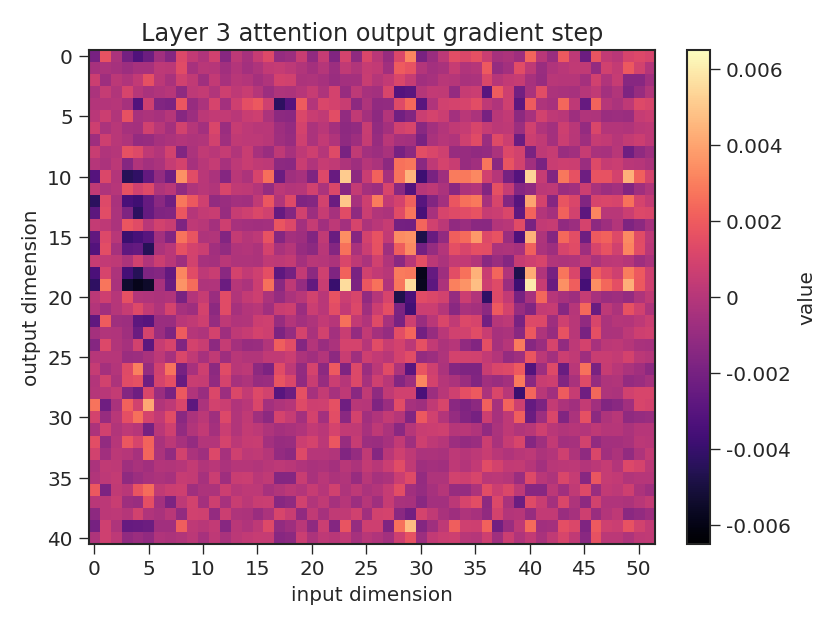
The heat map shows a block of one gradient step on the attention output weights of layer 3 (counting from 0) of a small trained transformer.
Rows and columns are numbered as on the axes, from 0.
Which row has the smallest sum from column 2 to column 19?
19
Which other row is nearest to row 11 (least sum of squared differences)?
3
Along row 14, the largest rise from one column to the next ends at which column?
30
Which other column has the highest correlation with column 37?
27
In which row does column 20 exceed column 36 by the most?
20
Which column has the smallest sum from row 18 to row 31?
5
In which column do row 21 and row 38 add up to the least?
29
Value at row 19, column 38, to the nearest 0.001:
-0.001
